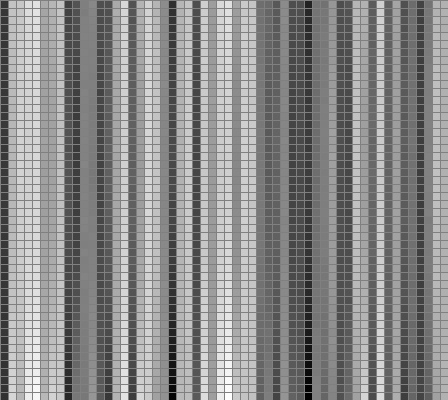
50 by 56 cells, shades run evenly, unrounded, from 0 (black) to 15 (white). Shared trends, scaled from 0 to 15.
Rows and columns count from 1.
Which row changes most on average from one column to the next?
50
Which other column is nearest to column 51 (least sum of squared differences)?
14
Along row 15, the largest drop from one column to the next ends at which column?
25
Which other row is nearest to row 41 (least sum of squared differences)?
42
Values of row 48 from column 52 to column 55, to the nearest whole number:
6 4 6 10
